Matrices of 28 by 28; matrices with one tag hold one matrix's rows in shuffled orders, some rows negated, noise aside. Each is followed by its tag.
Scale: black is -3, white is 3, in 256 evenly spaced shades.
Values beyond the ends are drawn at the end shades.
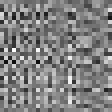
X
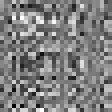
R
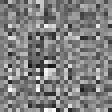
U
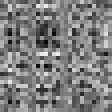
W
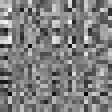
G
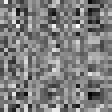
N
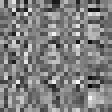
N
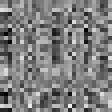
G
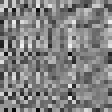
X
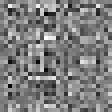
U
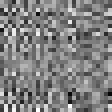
X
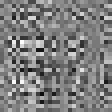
R
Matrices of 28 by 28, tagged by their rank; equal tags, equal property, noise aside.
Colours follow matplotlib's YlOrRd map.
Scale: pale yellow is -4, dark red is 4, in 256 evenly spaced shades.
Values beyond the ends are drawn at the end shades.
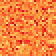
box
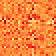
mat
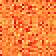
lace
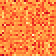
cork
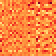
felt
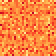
box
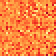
cork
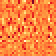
mat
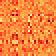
felt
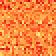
box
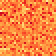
box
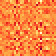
felt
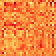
felt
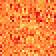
box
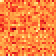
lace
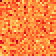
box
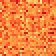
box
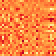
mat
